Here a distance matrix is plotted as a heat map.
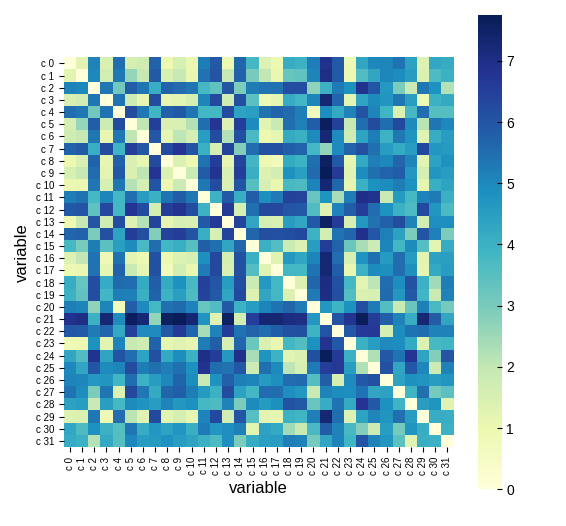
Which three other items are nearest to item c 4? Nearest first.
c 20, c 27, c 2
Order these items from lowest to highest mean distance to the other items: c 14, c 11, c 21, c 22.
c 11, c 14, c 22, c 21
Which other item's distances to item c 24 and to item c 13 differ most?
c 5
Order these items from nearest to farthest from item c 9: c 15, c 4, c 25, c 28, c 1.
c 1, c 15, c 28, c 25, c 4
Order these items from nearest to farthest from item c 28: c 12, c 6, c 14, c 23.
c 14, c 12, c 23, c 6
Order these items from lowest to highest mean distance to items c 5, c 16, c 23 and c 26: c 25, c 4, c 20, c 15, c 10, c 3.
c 3, c 10, c 15, c 20, c 4, c 25
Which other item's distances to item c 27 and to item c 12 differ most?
c 21
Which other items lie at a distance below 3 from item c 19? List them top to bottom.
c 15, c 18, c 24, c 25, c 30
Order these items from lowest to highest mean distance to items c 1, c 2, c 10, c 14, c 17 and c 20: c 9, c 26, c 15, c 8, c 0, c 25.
c 0, c 8, c 9, c 15, c 26, c 25
